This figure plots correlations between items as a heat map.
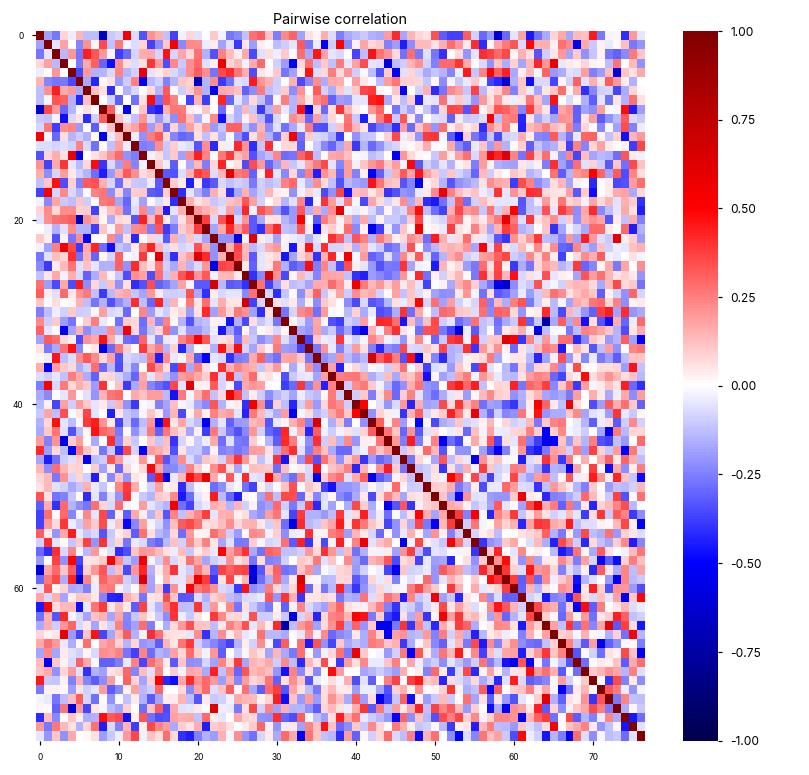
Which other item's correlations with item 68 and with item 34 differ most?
13
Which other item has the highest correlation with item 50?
61
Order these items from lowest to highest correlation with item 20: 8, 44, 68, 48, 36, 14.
68, 44, 8, 14, 36, 48
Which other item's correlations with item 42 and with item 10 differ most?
35
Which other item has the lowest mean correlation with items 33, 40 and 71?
76
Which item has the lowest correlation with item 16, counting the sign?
48
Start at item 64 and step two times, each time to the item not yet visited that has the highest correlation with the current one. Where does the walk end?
30
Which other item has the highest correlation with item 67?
40
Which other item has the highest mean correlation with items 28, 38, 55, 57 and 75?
19
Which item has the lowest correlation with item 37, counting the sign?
49
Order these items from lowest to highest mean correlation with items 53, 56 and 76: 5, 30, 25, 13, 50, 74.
50, 5, 74, 30, 13, 25
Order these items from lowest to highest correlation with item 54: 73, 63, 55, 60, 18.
18, 73, 55, 60, 63
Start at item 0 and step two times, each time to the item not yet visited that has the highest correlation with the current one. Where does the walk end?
32
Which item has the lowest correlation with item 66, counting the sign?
71
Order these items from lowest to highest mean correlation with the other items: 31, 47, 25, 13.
31, 25, 47, 13
